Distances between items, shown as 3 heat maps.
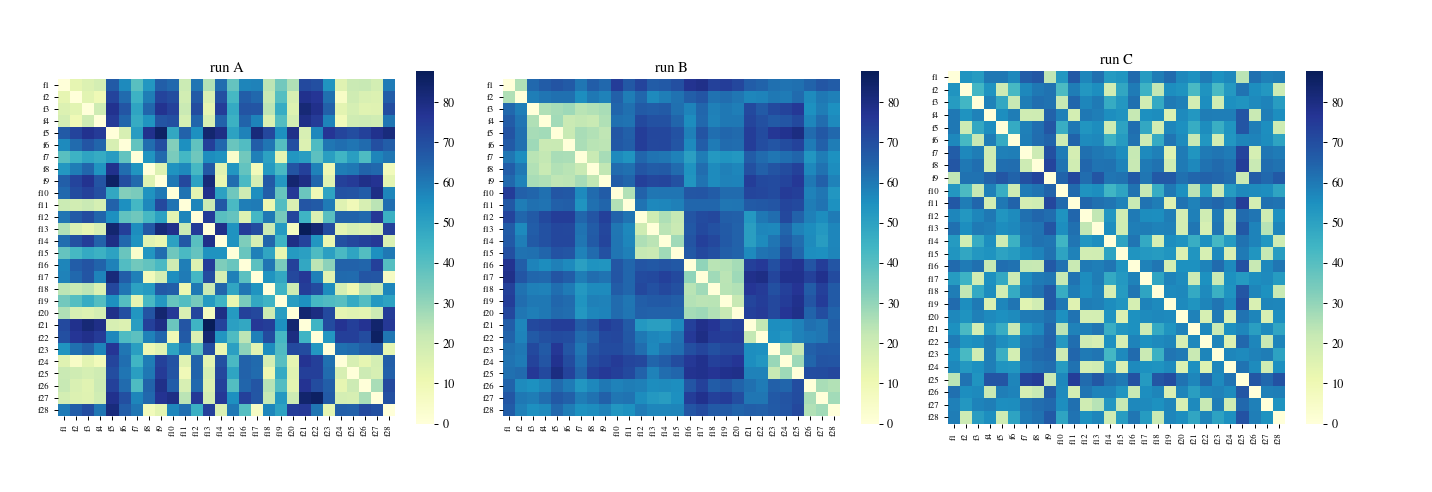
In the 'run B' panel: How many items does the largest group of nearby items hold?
7
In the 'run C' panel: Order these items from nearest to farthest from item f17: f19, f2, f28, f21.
f21, f2, f28, f19
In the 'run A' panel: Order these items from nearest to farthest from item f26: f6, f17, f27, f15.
f27, f15, f6, f17
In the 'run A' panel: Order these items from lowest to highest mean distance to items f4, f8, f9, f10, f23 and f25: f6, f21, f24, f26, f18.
f18, f24, f26, f6, f21
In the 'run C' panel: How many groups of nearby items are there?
5
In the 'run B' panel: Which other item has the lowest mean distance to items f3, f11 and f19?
f7
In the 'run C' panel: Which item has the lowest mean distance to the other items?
f15
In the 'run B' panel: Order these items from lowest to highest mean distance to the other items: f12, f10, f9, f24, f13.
f9, f13, f12, f10, f24
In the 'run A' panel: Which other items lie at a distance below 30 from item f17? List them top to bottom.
f8, f9, f14, f23, f28
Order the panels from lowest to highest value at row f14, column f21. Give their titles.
run C, run B, run A
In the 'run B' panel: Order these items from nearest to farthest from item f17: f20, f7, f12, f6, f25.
f20, f7, f6, f12, f25
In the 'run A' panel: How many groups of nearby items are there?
5
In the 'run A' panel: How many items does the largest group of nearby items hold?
12
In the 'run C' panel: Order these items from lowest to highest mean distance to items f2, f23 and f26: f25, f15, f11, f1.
f11, f15, f1, f25
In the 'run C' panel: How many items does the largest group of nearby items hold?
7
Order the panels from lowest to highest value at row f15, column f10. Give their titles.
run A, run C, run B
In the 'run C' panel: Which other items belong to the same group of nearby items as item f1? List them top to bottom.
f9, f25
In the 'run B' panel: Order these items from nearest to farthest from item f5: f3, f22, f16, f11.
f3, f16, f11, f22
